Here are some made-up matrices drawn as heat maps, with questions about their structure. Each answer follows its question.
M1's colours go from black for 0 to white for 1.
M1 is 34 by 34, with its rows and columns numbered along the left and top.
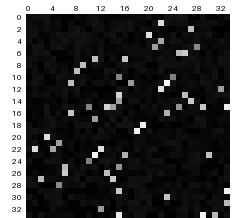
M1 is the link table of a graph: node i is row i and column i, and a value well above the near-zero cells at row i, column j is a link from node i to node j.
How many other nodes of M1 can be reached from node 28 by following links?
2
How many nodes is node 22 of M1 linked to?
3
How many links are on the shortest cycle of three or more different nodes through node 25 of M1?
5
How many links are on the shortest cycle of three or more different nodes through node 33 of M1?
3
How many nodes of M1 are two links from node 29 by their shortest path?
5
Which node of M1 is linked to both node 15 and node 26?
node 13
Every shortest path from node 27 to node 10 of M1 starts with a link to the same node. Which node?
node 14
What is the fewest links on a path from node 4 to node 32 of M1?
3
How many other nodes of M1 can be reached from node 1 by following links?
4
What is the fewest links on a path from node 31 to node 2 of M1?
5
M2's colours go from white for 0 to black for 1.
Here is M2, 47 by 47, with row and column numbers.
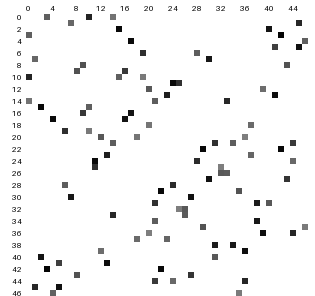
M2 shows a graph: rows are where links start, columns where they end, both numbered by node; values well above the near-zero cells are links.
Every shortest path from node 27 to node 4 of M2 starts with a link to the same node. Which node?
node 43
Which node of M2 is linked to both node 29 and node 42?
node 22
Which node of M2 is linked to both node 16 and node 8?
node 9
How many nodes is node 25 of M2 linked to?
2
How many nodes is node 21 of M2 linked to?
4
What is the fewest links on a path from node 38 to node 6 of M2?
6
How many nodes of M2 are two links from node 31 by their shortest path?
4
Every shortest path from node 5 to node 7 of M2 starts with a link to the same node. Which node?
node 45
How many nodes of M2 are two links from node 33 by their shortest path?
3
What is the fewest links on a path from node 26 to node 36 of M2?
5
